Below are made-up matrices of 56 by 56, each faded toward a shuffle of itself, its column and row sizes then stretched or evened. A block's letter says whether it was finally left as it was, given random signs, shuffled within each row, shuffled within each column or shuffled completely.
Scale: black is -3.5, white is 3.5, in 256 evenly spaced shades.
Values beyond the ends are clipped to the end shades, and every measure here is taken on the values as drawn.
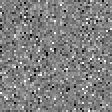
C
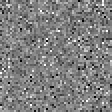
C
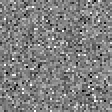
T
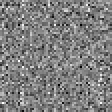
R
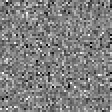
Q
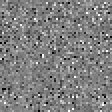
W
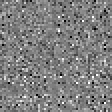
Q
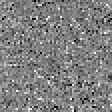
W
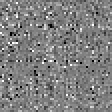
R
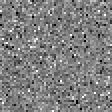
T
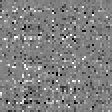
R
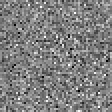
T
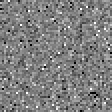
T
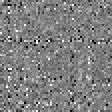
R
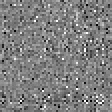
R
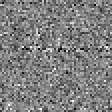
W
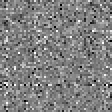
Q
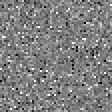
T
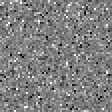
T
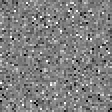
T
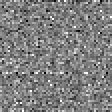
W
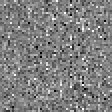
C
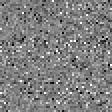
W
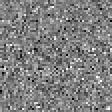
W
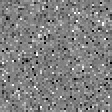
T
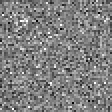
T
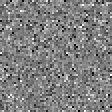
W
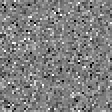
C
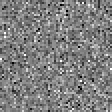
C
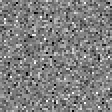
T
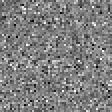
W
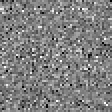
W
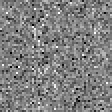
C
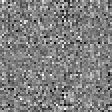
R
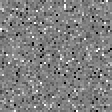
T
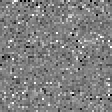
W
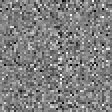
R
